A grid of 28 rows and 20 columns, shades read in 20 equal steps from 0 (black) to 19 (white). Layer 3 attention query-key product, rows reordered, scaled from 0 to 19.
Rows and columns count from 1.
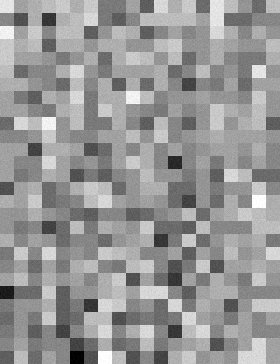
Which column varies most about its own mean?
6
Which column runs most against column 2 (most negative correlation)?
11
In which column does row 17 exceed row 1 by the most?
19
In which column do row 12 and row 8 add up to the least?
3
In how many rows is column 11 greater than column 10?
16
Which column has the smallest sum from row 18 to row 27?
5
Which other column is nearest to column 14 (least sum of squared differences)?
18
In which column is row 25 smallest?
9
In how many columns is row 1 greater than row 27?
14
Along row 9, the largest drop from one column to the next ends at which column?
7
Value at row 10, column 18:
13
